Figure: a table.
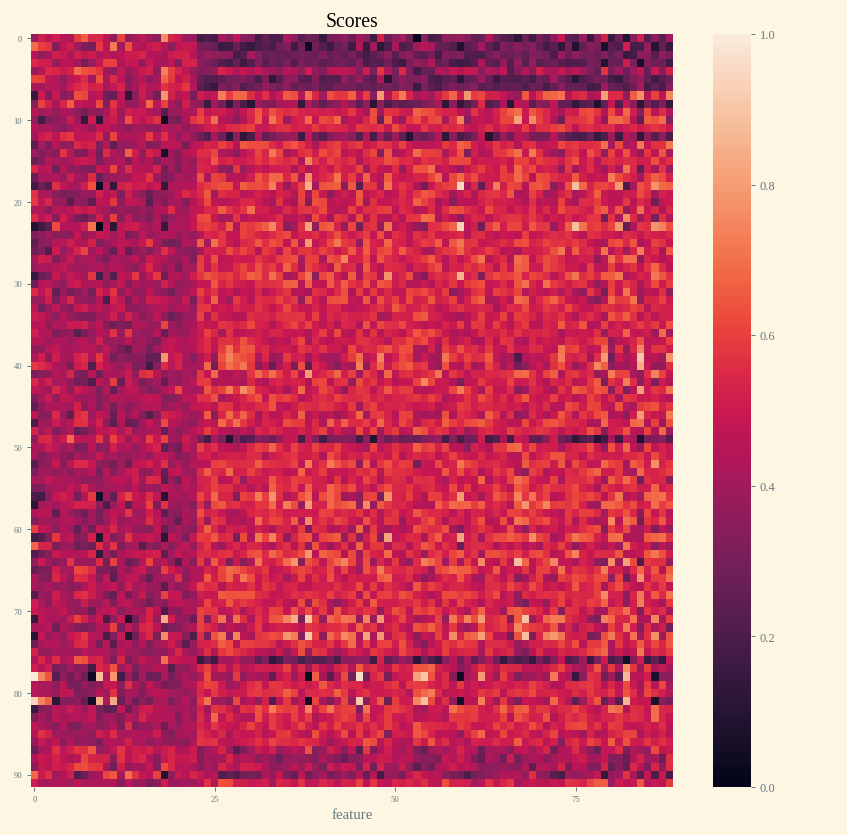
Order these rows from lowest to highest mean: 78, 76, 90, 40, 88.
76, 90, 88, 78, 40
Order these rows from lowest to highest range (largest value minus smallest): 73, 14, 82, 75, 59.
75, 59, 82, 14, 73
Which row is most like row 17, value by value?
25
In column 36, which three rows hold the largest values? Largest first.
71, 64, 73
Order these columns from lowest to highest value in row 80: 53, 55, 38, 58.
58, 38, 53, 55
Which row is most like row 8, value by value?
49
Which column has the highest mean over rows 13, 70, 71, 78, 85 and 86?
62
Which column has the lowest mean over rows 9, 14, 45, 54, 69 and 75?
18
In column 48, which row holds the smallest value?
1
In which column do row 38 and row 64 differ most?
84
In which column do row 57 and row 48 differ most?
0
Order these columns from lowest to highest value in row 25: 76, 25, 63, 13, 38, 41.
13, 63, 76, 41, 25, 38
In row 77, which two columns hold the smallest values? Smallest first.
8, 19
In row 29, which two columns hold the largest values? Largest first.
59, 49
